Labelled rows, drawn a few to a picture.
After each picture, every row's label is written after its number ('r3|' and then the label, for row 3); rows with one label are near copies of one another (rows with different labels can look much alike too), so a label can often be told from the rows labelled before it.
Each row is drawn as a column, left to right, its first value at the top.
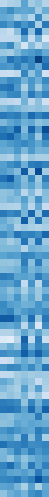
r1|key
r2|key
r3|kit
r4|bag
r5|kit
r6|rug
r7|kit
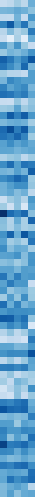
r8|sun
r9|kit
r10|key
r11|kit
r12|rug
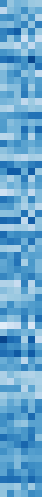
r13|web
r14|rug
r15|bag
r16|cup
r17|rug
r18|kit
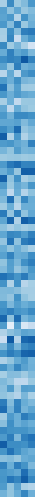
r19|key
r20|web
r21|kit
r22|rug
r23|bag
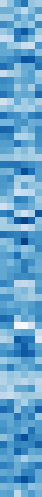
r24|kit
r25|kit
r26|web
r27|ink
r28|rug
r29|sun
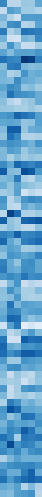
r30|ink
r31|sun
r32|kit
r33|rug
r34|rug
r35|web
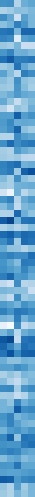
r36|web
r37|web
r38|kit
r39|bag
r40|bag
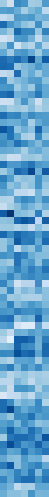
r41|kit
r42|sun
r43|bag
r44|web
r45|rug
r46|cup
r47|ink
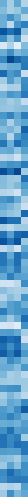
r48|bag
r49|rug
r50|bag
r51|kit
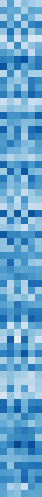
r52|kit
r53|bag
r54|sun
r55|rug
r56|cup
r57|kit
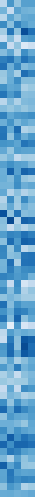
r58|sun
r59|ink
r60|cup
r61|bag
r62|bag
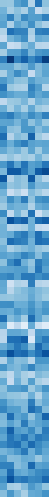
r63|key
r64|rug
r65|bag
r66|web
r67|key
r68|ink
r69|rug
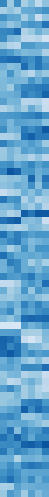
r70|web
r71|rug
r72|ink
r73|sun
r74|key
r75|sun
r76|cup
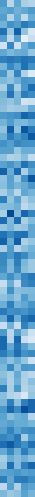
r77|bag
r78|sun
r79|bag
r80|kit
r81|key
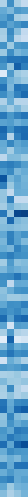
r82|key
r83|web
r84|sun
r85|sun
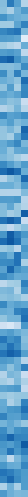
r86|rug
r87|ink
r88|bag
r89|cup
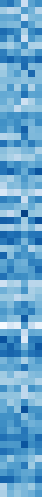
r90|web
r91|ink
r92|web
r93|sun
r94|bag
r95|ink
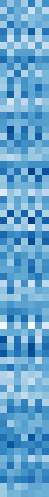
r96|web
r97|cup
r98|bag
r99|kit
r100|ink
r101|key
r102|ink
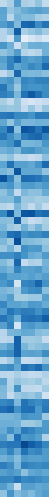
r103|key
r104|kit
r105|bag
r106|cup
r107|cup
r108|cup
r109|kit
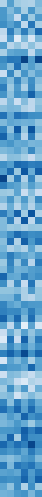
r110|key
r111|bag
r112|kit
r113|rug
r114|cup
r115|rug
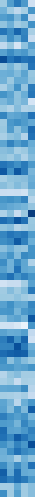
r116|rug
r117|web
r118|ink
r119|web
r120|sun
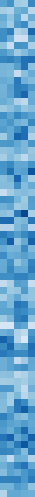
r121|web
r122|ink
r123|key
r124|sun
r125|ink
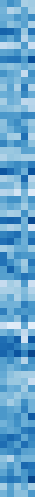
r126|bag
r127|ink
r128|web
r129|key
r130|rug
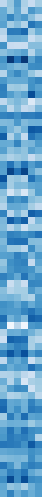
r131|key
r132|rug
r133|bag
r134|rug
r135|cup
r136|kit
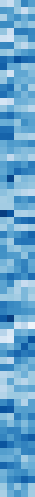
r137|sun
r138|key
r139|rug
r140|ink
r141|web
